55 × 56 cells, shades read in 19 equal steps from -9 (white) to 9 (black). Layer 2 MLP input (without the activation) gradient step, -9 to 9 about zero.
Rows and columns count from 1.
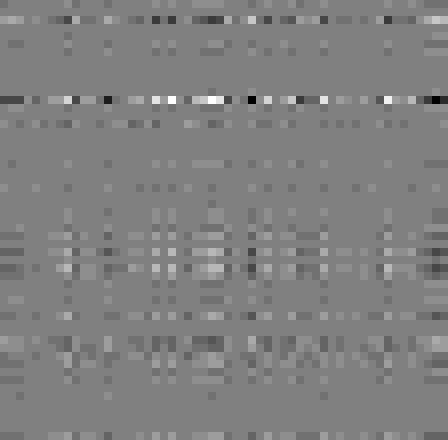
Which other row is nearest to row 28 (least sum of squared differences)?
27
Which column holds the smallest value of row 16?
24
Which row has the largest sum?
3
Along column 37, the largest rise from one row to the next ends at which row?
14
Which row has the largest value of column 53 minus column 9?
13
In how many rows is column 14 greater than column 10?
8
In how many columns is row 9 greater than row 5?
2
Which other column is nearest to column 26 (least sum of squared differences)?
37
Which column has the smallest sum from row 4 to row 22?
22
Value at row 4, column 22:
0
